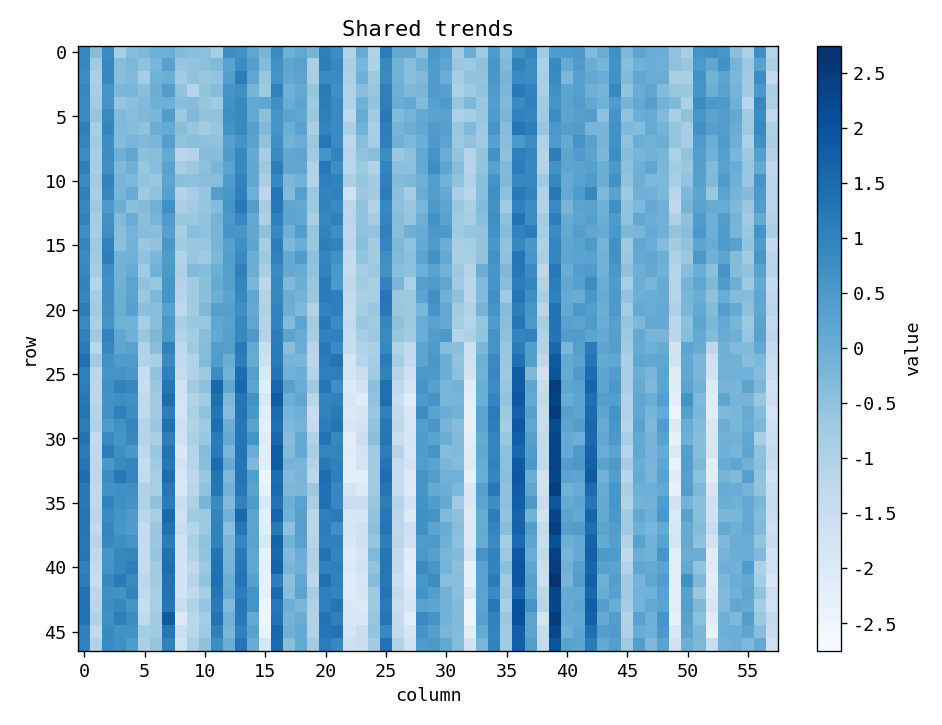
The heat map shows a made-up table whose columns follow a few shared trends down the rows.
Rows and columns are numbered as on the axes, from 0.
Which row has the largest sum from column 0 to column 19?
26
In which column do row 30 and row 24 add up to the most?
39
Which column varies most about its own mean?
52
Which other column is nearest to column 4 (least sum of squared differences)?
3
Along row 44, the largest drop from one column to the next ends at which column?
8
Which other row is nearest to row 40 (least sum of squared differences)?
44
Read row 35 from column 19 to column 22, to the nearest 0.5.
-1 1.5 1 -1.5
